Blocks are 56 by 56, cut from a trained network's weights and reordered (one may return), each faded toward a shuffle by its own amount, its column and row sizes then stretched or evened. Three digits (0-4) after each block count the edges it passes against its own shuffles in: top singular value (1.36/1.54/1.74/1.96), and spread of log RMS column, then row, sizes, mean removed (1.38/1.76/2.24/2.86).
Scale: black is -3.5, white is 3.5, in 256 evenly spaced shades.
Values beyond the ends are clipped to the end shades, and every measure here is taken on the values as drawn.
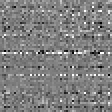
2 3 4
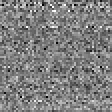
0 0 3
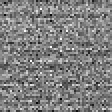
2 2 1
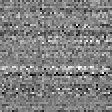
3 0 4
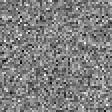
0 0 0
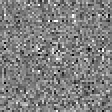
1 2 2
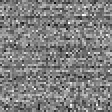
2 0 1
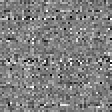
1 1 4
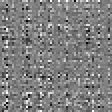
2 4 2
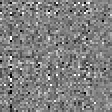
3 3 2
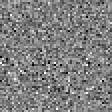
0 0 2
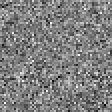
1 0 1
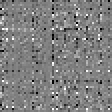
3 4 3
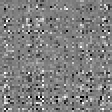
1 4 4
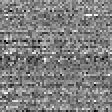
3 1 3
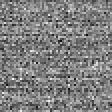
2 1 0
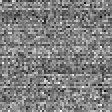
3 1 0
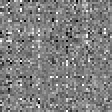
0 3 3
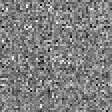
0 2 1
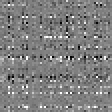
2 4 4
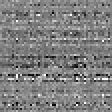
4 2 4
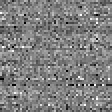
1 2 3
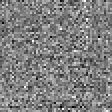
0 2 0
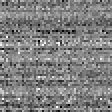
4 2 3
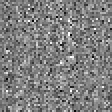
0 2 1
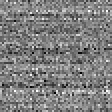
3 1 3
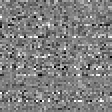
1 1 4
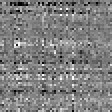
4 3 4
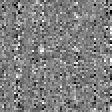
1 4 0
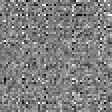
4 3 3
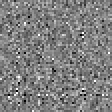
1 2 1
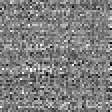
2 2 2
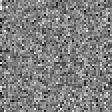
0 2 0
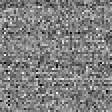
1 2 1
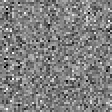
1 2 0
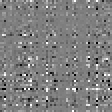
1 4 4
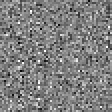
0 2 0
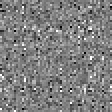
2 3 1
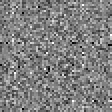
0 1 0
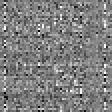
2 4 0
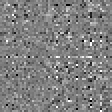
0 3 3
